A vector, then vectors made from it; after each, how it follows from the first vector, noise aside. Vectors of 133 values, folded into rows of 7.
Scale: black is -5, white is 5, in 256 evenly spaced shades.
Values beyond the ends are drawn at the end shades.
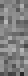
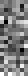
negated, scaled up.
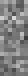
wrapped around, negated.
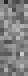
reversed.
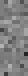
wrapped around, partly zeroed.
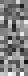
negated, scaled up.
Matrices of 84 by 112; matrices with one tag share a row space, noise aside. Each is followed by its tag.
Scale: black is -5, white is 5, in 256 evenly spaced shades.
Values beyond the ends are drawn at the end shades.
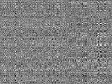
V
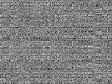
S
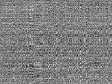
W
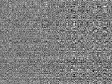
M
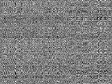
V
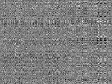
V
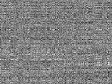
S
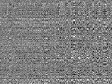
M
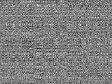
W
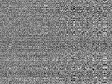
M
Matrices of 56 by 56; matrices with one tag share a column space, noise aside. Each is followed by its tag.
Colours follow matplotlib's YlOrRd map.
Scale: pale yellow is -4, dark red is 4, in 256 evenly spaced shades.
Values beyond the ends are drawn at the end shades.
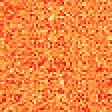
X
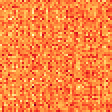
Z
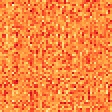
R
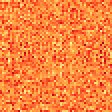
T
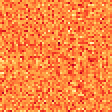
T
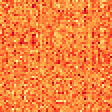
R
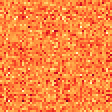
X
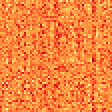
R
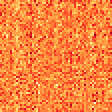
R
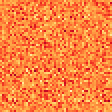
X
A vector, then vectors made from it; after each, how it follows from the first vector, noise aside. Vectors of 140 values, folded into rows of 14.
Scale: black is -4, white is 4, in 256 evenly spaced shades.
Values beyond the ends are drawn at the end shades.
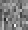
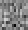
sign-scrambled.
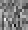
negated.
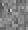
wrapped around, shrunk.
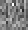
reversed.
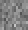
shrunk.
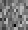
sign-scrambled.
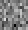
sign-scrambled.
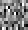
wrapped around, negated, scaled up.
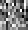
reversed, scaled up.
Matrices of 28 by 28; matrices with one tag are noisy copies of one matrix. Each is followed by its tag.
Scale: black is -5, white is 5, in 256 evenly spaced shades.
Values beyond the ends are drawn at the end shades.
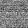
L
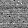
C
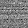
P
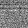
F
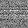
P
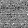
C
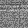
F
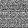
L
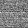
L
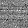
P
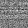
P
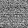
C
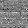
L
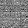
L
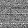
C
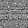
P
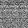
F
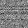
P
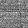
L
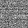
P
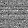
P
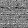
C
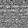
F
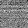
F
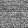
L
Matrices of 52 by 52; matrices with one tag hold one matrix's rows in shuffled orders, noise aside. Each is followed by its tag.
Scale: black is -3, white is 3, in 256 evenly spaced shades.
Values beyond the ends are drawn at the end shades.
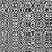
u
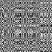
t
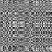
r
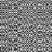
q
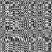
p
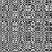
u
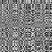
u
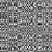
q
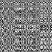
t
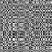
r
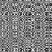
u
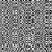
u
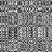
q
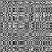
r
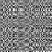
r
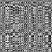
p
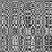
u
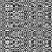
p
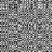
q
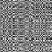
r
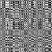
p
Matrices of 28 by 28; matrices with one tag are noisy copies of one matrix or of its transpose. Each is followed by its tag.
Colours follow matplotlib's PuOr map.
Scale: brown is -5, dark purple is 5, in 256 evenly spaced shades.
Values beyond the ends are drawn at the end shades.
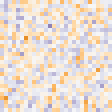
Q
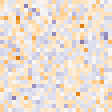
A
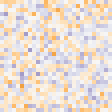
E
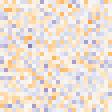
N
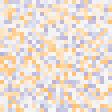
N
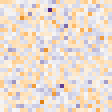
A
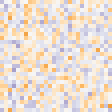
Q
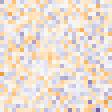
N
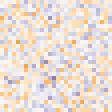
A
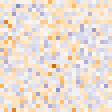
E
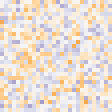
Q
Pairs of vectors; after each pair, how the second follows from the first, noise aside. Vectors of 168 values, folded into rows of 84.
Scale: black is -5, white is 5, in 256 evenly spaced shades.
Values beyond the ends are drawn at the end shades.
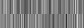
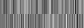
negated.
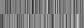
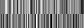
reversed, scaled up.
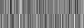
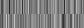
reversed, negated.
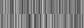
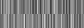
reversed, negated.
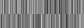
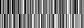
wrapped around, scaled up.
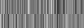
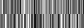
wrapped around, scaled up.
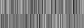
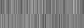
negated, shrunk.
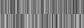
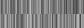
copied.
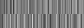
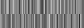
wrapped around, negated.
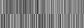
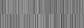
negated, shrunk.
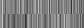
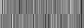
reversed, negated, partly zeroed.
